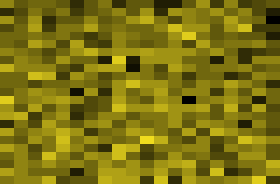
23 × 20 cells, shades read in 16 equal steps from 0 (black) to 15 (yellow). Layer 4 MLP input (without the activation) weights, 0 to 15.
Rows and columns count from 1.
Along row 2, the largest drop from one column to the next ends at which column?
12
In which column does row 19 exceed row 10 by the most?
5
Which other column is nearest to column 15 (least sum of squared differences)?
17
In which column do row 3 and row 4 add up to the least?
20
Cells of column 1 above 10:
6
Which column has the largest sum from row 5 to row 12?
9
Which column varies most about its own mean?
14
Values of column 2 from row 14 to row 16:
6 12 8
